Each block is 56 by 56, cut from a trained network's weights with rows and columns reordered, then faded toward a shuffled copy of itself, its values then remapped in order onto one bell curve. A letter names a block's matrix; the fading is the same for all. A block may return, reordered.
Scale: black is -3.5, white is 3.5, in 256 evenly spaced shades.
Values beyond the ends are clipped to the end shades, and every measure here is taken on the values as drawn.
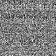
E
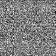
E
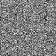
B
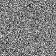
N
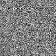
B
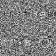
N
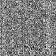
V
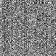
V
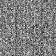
V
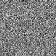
N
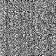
V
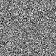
N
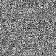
N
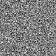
B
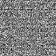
E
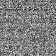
E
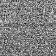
E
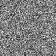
N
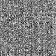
V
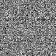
E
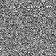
N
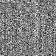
V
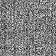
V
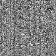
V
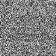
E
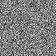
N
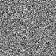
N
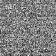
E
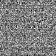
E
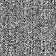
V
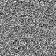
N
